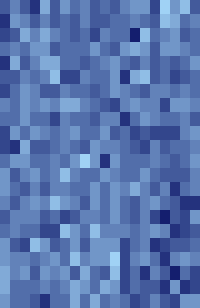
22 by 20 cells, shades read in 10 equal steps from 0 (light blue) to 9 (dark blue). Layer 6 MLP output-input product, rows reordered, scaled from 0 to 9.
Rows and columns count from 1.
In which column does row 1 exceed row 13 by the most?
4
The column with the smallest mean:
12
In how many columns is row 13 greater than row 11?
5
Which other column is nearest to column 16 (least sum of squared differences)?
3
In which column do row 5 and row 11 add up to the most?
1
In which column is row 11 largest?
2
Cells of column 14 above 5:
7
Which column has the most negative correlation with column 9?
11
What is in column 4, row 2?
6
